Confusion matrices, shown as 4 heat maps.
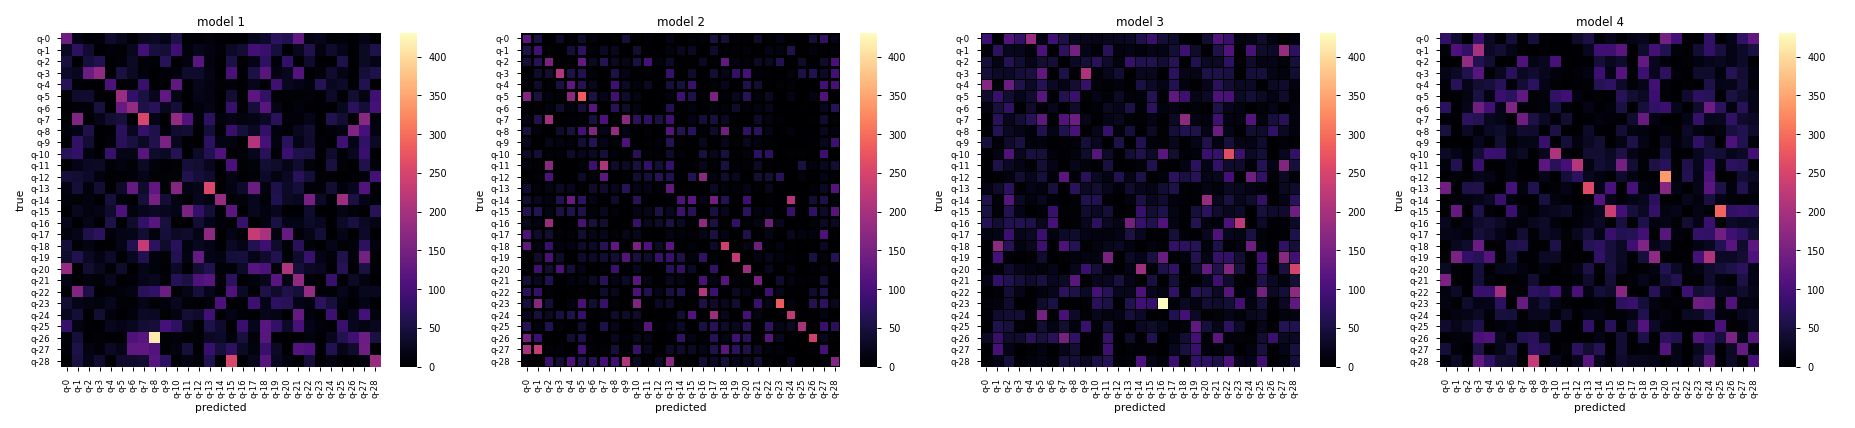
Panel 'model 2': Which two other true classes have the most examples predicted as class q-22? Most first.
q-16, q-26
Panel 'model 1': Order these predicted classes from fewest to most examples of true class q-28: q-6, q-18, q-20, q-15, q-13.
q-20, q-6, q-13, q-18, q-15
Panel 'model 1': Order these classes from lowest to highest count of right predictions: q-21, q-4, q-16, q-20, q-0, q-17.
q-16, q-4, q-0, q-21, q-20, q-17
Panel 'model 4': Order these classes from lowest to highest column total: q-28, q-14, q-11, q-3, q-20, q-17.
q-11, q-17, q-14, q-28, q-20, q-3
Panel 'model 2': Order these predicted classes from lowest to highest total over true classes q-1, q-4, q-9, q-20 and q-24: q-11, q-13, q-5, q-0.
q-11, q-0, q-13, q-5
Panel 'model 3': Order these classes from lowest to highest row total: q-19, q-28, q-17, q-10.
q-17, q-28, q-19, q-10
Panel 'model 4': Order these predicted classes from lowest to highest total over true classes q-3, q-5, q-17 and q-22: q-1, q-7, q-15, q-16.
q-1, q-15, q-7, q-16
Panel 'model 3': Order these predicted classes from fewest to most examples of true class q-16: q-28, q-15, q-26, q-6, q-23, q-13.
q-26, q-28, q-15, q-6, q-13, q-23
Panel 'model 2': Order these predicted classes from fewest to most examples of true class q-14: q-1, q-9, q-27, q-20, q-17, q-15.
q-9, q-1, q-27, q-20, q-15, q-17
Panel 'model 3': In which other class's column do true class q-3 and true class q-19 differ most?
q-9
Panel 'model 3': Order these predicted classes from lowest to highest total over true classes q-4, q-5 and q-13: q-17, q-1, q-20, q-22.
q-20, q-1, q-22, q-17
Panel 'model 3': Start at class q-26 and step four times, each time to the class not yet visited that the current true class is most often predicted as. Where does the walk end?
q-27
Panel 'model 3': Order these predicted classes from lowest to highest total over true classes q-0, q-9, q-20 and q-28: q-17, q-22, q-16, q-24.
q-24, q-16, q-17, q-22
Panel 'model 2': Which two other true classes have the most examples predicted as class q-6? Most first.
q-8, q-11
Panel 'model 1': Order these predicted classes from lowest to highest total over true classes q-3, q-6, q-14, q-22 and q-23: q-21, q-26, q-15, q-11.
q-11, q-26, q-21, q-15
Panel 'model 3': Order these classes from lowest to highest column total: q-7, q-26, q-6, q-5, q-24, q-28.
q-26, q-6, q-24, q-7, q-5, q-28
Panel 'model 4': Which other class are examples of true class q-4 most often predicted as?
q-19
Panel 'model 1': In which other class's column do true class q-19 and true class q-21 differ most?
q-27
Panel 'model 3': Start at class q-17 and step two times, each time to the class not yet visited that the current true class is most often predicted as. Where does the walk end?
q-8
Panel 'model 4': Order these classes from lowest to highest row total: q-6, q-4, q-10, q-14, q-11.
q-14, q-4, q-10, q-6, q-11
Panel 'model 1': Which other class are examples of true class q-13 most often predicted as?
q-10
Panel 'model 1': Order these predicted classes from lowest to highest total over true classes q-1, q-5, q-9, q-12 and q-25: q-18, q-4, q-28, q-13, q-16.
q-4, q-16, q-13, q-28, q-18
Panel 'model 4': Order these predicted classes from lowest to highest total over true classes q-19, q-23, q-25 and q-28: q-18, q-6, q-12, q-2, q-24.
q-12, q-6, q-2, q-18, q-24
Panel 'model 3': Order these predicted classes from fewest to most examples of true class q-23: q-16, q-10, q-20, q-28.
q-20, q-10, q-28, q-16
